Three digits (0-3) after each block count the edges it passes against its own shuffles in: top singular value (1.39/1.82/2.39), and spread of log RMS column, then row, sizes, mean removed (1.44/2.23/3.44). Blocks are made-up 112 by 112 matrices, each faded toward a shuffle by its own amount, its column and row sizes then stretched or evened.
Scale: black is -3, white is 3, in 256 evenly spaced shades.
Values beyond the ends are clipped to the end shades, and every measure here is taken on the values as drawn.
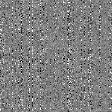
0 3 1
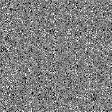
0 2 1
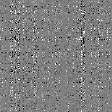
2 3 2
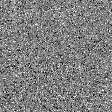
0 0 1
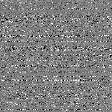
2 0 3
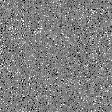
1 1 0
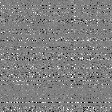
2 1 3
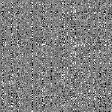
1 3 2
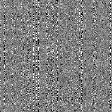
2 3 1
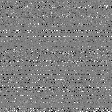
0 0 3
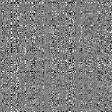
3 3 2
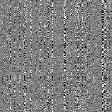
3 3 0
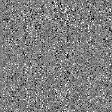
1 2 1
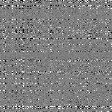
3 2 3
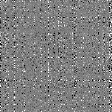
2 3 2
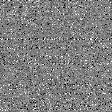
1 0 2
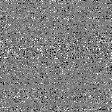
0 1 3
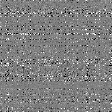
0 2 3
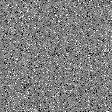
0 1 0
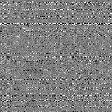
3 1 3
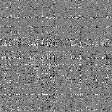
2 2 3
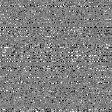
2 0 3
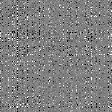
2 3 2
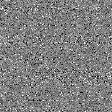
0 0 2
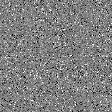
1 1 1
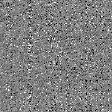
1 2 1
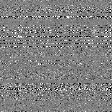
2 1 3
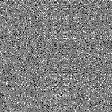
3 0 1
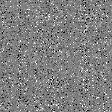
0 2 1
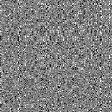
3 2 0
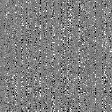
1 3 1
